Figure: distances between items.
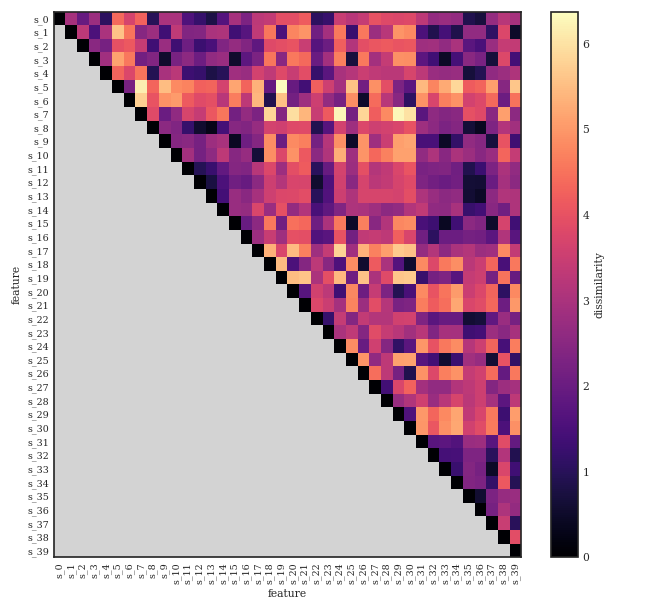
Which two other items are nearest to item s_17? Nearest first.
s_10, s_2
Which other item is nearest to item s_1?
s_39
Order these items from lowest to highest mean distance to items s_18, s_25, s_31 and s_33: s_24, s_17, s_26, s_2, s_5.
s_2, s_17, s_26, s_24, s_5
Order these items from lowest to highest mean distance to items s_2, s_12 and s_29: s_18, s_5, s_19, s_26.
s_18, s_26, s_5, s_19
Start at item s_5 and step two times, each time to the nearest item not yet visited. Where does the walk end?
s_20
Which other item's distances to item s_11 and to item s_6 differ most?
s_26
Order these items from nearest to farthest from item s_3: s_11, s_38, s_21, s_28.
s_11, s_28, s_38, s_21
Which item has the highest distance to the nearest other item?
s_7
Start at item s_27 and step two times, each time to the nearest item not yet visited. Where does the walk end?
s_38
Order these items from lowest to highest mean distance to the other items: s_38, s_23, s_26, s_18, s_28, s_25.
s_23, s_25, s_38, s_28, s_18, s_26
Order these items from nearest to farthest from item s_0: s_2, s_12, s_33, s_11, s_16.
s_12, s_11, s_2, s_16, s_33
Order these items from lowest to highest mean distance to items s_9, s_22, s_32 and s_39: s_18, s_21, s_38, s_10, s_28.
s_10, s_28, s_38, s_18, s_21
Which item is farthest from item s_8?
s_5
